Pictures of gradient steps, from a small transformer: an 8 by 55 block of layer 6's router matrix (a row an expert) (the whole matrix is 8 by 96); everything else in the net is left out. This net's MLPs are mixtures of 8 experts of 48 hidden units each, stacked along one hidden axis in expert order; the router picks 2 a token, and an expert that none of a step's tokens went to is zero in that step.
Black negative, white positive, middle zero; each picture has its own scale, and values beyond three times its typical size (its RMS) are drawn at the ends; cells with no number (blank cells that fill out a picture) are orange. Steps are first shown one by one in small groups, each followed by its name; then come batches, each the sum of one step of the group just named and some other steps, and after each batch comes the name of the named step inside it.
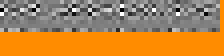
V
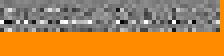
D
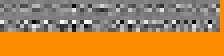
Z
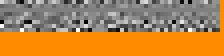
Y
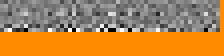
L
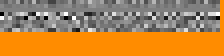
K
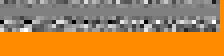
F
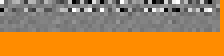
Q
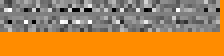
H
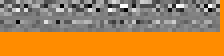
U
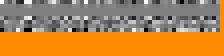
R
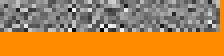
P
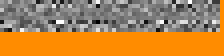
F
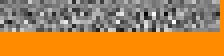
D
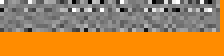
Q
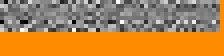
F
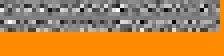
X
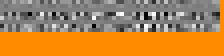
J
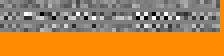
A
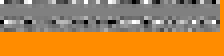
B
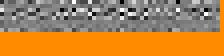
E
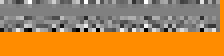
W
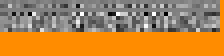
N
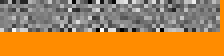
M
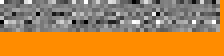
B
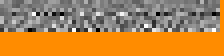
W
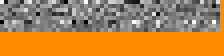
B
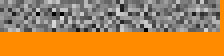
W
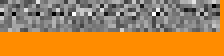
E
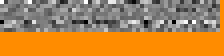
B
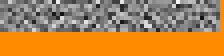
W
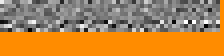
W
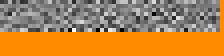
M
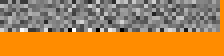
M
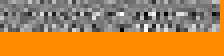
J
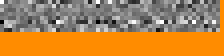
B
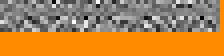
W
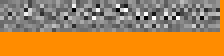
A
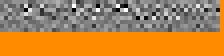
A
